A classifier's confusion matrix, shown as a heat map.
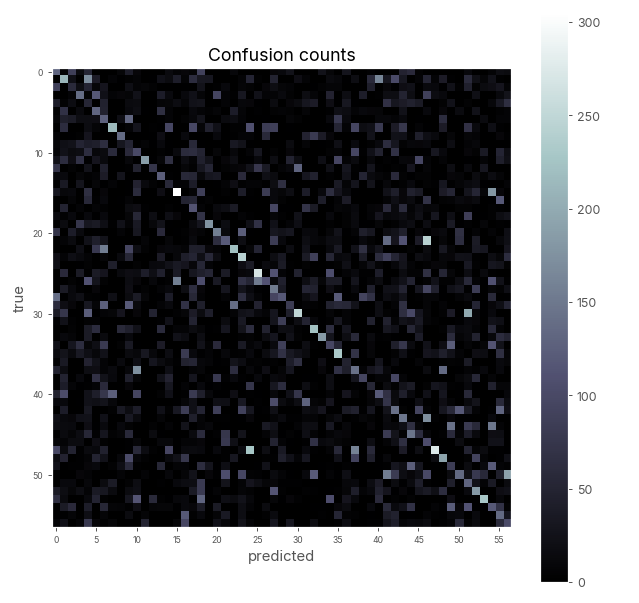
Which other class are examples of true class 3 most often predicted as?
5
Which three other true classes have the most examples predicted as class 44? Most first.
45, 49, 30
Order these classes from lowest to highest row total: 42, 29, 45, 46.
46, 45, 29, 42
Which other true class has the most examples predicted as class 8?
32
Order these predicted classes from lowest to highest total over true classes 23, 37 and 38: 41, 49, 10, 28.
49, 28, 41, 10
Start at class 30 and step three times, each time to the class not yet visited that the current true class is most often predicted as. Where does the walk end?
10
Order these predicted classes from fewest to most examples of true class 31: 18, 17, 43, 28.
18, 43, 17, 28
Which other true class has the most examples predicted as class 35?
28
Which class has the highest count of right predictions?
15
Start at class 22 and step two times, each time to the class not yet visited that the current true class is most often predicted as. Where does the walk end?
9
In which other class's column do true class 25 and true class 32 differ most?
27
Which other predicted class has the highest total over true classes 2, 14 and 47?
24
